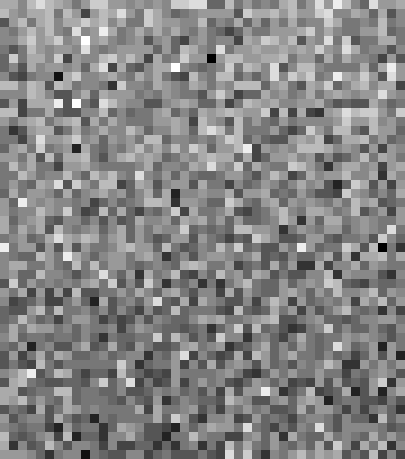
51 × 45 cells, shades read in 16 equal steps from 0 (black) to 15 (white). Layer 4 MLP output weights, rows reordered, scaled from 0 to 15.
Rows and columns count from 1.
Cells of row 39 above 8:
13
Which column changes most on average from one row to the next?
7
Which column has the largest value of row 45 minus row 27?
26
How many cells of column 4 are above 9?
15
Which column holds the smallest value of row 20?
43
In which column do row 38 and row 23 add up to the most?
18
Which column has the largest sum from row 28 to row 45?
42
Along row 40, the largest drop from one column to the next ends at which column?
22
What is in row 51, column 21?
5
